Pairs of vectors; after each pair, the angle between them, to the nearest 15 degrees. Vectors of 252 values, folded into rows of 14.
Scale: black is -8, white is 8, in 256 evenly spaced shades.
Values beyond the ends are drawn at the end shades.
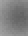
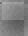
60 degrees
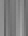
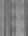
30 degrees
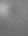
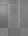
45 degrees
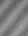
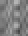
120 degrees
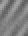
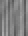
75 degrees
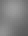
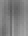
150 degrees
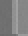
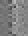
45 degrees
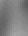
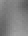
15 degrees
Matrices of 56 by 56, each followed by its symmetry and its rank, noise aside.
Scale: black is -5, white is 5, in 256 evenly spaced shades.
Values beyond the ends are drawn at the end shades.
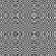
antisymmetric, rank two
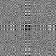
symmetric, rank one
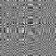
antisymmetric, rank two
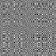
antisymmetric, rank two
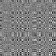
symmetric, rank one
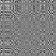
no symmetry, rank three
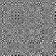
symmetric, rank three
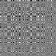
no symmetry, rank two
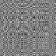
no symmetry, rank three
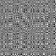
antisymmetric, rank two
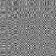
antisymmetric, rank two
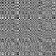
symmetric, rank two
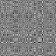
symmetric, rank two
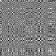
symmetric, rank two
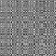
no symmetry, rank two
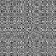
no symmetry, rank three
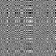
no symmetry, rank one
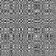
symmetric, rank one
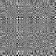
antisymmetric, rank two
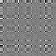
symmetric, rank one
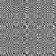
no symmetry, rank two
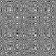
symmetric, rank three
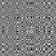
symmetric, rank two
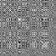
symmetric, rank three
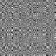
no symmetry, rank three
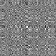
symmetric, rank three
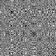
symmetric, rank three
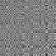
symmetric, rank three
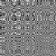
antisymmetric, rank two
